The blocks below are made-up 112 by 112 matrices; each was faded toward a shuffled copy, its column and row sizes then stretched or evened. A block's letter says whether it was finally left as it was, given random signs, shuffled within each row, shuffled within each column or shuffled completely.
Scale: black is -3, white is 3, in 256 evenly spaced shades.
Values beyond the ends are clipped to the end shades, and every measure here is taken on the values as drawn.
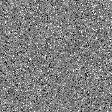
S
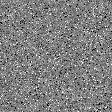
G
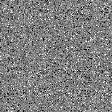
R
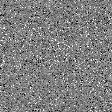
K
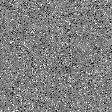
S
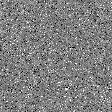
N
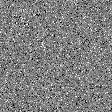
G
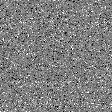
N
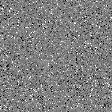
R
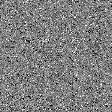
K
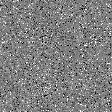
K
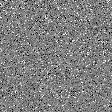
N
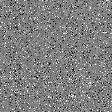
K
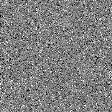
S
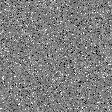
G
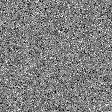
G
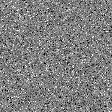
G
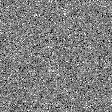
N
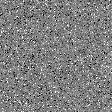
S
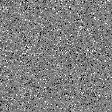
K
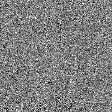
K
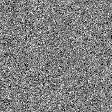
S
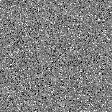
S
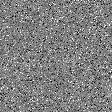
G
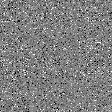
R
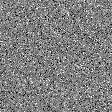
G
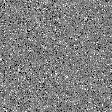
S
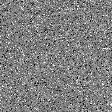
S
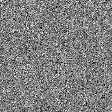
S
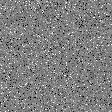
G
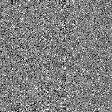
R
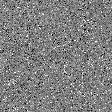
S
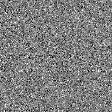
K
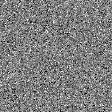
K
